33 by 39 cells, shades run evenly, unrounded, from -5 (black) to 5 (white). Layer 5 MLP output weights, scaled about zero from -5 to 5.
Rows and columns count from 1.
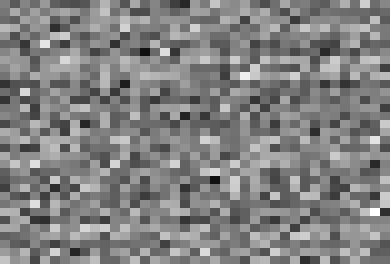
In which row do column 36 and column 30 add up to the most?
10
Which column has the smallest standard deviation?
16
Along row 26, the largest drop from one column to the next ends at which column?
5
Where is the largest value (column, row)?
38, 27
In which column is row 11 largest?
11
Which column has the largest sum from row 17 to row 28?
26
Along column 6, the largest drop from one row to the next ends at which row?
24
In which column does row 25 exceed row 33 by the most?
31
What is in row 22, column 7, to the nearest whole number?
0
